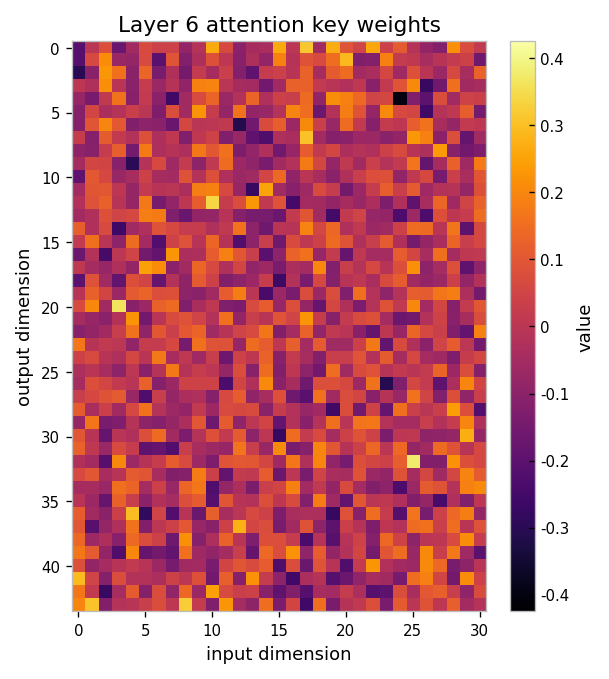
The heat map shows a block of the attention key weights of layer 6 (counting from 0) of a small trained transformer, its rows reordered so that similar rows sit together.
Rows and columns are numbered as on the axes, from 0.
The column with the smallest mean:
15
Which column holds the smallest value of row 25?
18
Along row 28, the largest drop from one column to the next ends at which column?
30
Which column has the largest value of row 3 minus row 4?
24
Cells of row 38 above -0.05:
22
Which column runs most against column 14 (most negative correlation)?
17
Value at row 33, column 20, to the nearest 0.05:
-0.05
